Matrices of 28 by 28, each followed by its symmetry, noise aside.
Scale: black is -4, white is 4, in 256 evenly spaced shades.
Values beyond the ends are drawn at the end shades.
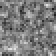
no symmetry.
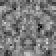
mirrored left to right.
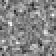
same after a half turn.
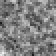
symmetric across the other diagonal.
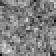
symmetric across the other diagonal.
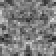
mirrored left to right.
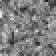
no symmetry.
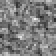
same after a half turn.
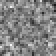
symmetric across the other diagonal.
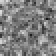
no symmetry.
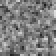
antisymmetric.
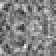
mirrored top to bottom.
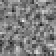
antisymmetric.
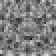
mirrored left to right.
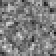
symmetric across the other diagonal.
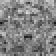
mirrored left to right.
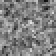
no symmetry.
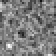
symmetric across the other diagonal.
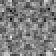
mirrored left to right.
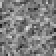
same after a half turn.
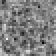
symmetric across the other diagonal.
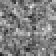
antisymmetric.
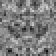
mirrored left to right.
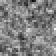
no symmetry.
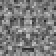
mirrored left to right.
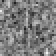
same after a half turn.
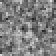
antisymmetric.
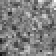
antisymmetric.
